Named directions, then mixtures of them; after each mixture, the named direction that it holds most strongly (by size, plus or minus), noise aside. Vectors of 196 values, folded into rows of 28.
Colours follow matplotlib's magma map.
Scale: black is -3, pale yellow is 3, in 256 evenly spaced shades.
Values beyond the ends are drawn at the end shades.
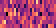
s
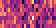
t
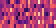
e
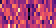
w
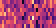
t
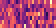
e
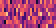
s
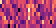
w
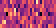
s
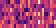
e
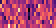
w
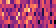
e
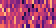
t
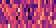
w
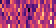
w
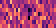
s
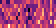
w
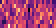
w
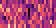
w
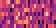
e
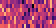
t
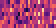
e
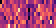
w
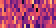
t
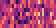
e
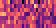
t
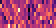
w
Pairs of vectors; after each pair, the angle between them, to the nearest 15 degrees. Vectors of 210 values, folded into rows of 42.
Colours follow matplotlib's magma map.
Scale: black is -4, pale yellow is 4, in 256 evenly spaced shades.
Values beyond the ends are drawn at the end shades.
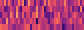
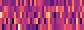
120 degrees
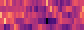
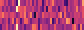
75 degrees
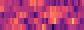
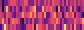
90 degrees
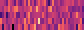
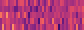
150 degrees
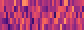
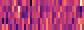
60 degrees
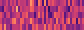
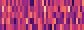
135 degrees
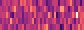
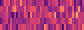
45 degrees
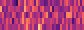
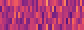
120 degrees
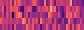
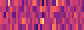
60 degrees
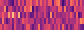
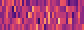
120 degrees
